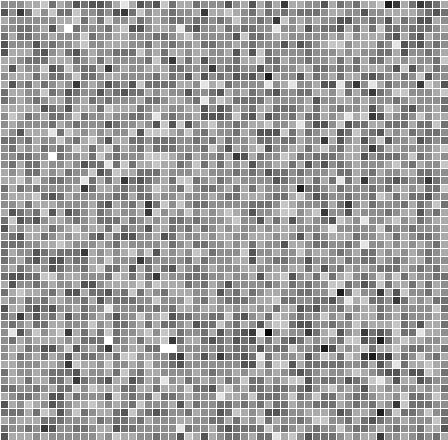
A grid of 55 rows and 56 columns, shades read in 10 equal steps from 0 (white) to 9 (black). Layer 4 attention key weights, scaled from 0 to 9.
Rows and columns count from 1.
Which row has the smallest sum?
29
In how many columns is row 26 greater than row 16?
17
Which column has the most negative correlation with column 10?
26
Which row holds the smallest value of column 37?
11
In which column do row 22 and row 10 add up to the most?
34
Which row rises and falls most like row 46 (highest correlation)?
42
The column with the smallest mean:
21
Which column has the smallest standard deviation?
4
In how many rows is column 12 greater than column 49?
15
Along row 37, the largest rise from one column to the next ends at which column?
43
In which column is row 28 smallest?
46
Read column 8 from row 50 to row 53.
6 5 6 5
